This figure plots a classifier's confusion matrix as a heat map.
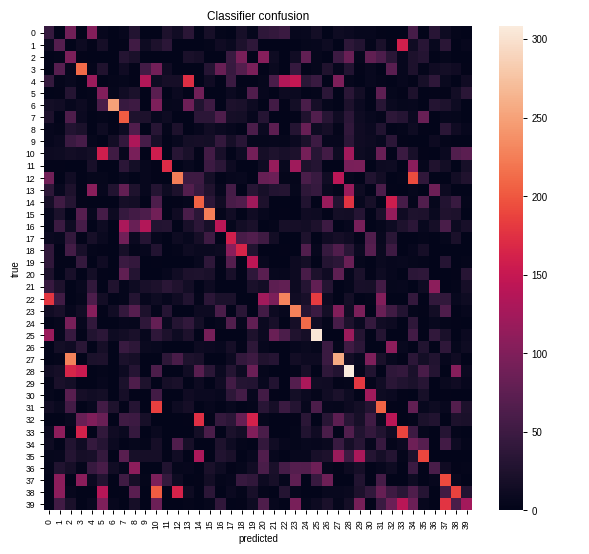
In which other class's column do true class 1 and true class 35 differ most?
33
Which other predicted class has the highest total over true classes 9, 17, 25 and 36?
8
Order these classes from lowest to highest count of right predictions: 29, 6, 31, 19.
19, 29, 31, 6
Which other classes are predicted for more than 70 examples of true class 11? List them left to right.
21, 23, 28, 29, 34
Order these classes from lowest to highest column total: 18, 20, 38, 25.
38, 18, 20, 25
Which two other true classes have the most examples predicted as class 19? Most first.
32, 14
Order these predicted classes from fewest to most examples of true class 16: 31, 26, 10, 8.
31, 10, 26, 8
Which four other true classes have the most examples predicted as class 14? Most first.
32, 35, 5, 28
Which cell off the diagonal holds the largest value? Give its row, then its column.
27, 2
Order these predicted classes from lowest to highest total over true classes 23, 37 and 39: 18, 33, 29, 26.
18, 26, 33, 29
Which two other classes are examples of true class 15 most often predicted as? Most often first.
32, 10
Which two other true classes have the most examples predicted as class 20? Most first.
22, 2
